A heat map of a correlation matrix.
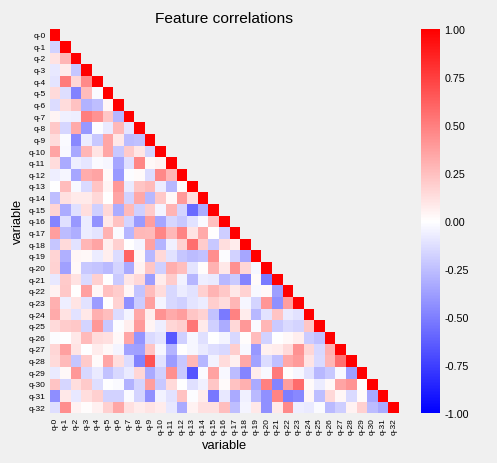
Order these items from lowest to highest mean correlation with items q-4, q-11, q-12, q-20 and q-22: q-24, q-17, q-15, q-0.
q-0, q-15, q-24, q-17
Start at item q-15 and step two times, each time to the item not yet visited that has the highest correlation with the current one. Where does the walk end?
q-7
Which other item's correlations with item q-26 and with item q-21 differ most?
q-11
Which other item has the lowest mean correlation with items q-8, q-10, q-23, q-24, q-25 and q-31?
q-16
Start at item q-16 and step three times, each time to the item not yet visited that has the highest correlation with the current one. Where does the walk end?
q-27
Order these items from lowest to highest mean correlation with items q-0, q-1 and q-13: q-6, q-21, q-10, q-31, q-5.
q-31, q-21, q-5, q-10, q-6
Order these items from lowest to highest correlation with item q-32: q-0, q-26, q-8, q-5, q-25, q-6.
q-26, q-0, q-25, q-8, q-5, q-6
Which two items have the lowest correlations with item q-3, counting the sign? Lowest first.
q-8, q-6
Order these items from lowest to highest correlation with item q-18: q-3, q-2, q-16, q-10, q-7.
q-10, q-2, q-7, q-16, q-3
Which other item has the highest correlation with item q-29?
q-21
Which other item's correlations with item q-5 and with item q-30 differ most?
q-20
